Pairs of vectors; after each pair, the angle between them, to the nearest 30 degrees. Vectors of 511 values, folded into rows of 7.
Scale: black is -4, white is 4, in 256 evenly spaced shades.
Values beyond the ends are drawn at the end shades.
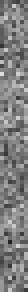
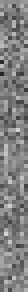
150 degrees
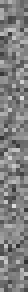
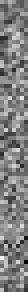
30 degrees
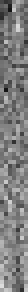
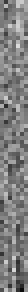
60 degrees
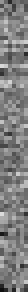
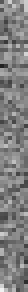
150 degrees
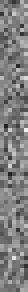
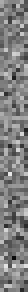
120 degrees
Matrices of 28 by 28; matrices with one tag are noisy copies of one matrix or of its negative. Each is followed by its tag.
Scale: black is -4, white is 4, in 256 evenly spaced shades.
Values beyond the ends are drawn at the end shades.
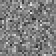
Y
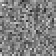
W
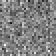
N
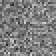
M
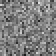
N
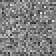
M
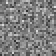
W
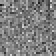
N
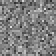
Y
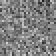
N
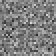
M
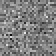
M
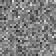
Y
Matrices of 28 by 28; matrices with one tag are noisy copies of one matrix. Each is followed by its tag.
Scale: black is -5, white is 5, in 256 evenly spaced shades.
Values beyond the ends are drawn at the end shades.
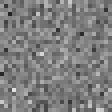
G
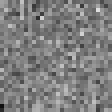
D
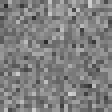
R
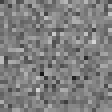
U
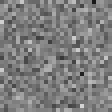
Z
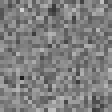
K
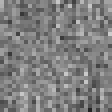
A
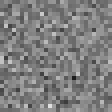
U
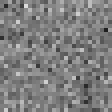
R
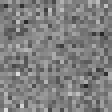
R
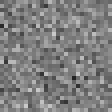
U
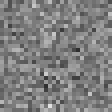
U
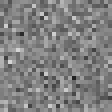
U
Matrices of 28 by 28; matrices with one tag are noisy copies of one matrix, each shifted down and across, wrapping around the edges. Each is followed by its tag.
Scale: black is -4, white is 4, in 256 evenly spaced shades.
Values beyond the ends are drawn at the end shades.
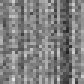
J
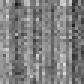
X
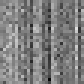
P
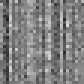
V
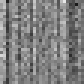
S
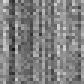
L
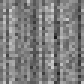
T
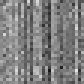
P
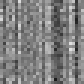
S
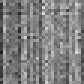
L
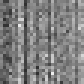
S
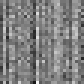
V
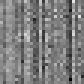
V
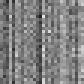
V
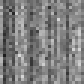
X
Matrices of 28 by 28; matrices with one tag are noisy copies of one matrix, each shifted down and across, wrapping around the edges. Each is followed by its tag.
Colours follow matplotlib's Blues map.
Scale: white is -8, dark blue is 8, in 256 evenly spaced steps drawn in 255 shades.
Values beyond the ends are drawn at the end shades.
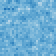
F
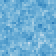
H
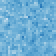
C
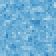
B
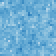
C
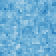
C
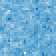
C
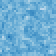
B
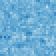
F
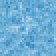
H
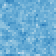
B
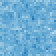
C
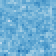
F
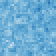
C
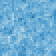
H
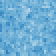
C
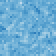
F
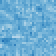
B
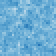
H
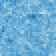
B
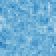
H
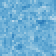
B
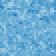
F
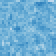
B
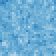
B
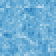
B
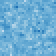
F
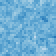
H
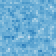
F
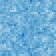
C
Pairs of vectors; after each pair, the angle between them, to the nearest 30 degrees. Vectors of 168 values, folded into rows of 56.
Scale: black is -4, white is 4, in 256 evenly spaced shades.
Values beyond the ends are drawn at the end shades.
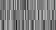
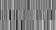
90 degrees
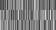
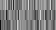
120 degrees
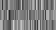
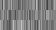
30 degrees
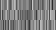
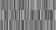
120 degrees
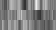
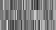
120 degrees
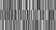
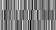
90 degrees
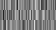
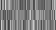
60 degrees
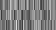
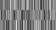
30 degrees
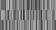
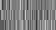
60 degrees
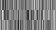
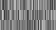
60 degrees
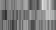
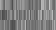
60 degrees
